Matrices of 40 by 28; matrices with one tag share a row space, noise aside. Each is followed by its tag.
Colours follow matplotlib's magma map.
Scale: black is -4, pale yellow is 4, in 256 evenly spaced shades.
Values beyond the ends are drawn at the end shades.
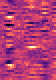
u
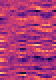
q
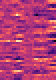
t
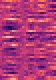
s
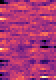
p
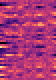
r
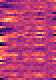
r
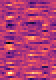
u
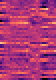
p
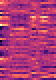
p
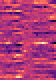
t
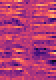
t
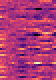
q
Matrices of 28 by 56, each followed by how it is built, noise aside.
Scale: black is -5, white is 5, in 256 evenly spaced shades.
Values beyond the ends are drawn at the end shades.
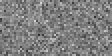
noise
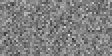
noise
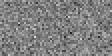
noise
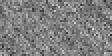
Toeplitz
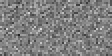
repeating columns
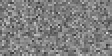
noise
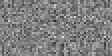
low rank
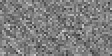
Toeplitz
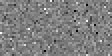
sparse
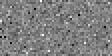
sparse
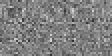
low rank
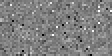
sparse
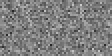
repeating columns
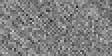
Toeplitz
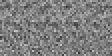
repeating columns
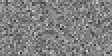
noise
